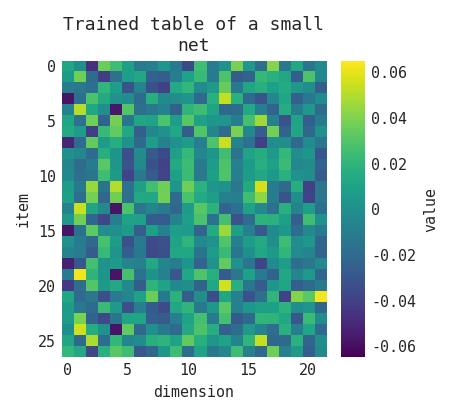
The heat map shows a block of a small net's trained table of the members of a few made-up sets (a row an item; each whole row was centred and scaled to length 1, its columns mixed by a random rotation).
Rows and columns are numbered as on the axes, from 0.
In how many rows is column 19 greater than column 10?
4
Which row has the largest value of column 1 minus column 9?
19
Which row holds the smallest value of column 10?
0
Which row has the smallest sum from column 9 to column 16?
21
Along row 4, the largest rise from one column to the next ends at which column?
5
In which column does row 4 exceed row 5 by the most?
1
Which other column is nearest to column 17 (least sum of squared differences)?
9
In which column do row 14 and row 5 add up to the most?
16
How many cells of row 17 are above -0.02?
17
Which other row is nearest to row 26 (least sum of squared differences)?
6
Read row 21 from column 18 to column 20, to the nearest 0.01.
-0.04 0.04 0.03
